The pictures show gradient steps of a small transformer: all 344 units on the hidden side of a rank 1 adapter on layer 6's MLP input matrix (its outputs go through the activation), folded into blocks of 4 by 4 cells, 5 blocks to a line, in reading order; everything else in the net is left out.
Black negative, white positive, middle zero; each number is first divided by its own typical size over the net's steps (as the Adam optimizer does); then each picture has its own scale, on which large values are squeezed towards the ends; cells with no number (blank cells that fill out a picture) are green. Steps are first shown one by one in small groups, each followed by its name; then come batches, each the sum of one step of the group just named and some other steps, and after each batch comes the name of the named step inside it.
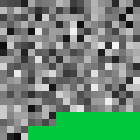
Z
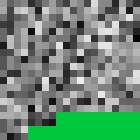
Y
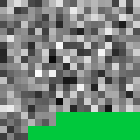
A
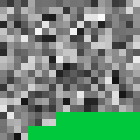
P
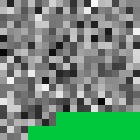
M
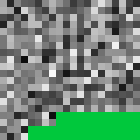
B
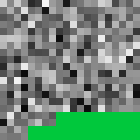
A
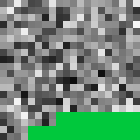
A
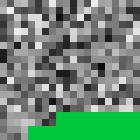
M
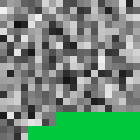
A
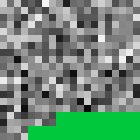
M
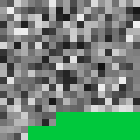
M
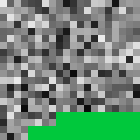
M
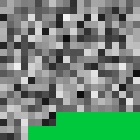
Z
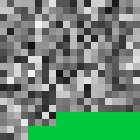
M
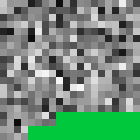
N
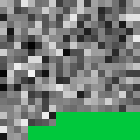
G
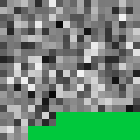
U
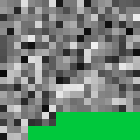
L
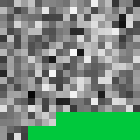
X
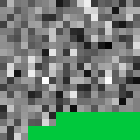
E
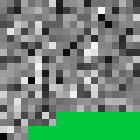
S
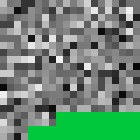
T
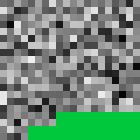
T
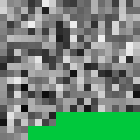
U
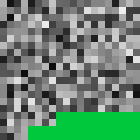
S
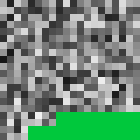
N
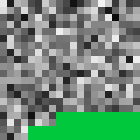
N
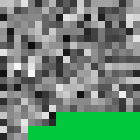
G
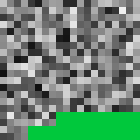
G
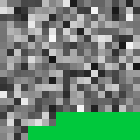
T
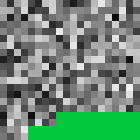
U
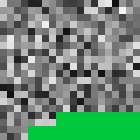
T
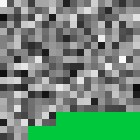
G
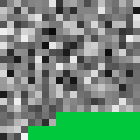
S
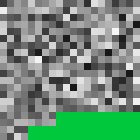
X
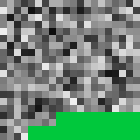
T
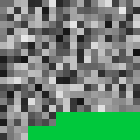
L
